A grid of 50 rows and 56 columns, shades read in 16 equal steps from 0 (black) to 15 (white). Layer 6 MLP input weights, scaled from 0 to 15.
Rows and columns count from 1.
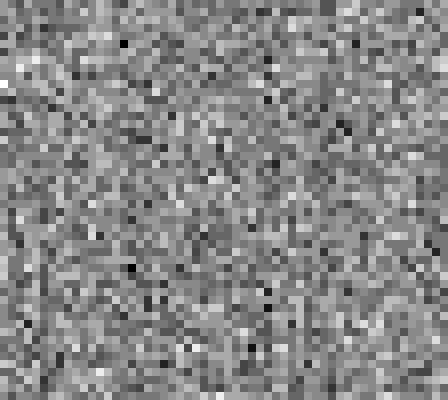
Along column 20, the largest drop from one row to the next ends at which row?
13
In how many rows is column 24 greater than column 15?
18
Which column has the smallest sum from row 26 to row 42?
6
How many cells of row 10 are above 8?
16
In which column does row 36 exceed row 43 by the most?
5
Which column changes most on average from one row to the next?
34
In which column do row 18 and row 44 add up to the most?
10
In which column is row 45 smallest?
8
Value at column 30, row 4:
11
